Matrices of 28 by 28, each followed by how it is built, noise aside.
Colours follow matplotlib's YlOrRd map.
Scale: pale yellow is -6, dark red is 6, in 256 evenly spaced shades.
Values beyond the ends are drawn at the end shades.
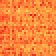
blocks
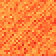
Hankel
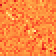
banded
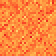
Hankel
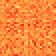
blocks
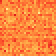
blocks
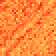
Hankel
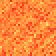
Hankel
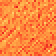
Hankel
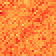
Hankel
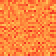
blocks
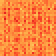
blocks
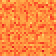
blocks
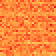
blocks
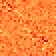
banded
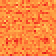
blocks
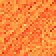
Hankel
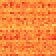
blocks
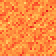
Hankel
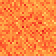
Toeplitz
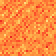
Hankel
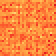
blocks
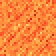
Hankel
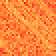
Toeplitz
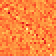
banded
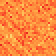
Toeplitz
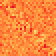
banded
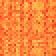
blocks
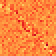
banded
